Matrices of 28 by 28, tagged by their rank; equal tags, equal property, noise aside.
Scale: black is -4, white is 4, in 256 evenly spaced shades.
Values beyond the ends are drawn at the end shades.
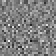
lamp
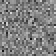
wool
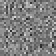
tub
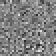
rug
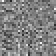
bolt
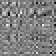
lamp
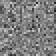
tub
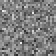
rug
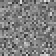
wool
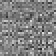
lamp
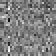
lamp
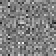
wool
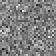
rug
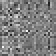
lamp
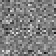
lamp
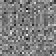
bolt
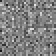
tub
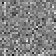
rug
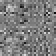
bolt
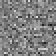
wool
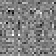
lamp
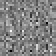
lamp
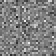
tub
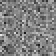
rug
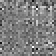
lamp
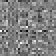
lamp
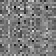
lamp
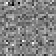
bolt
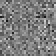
tub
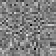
wool
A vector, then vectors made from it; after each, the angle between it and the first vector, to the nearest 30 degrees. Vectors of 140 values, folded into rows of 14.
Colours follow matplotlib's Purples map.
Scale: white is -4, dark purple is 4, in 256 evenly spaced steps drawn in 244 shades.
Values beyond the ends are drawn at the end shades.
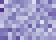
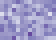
90 degrees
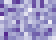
90 degrees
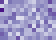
30 degrees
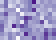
120 degrees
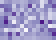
120 degrees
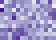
30 degrees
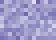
30 degrees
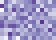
150 degrees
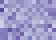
30 degrees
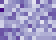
30 degrees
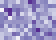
120 degrees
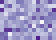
30 degrees
